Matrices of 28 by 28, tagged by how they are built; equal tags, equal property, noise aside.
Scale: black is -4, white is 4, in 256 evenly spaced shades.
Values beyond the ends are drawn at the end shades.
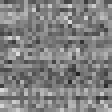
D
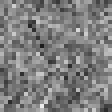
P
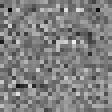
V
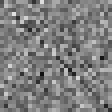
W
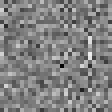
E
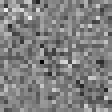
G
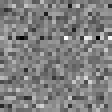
V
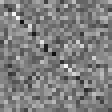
W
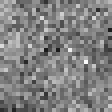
P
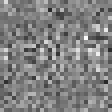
E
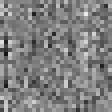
E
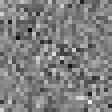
G
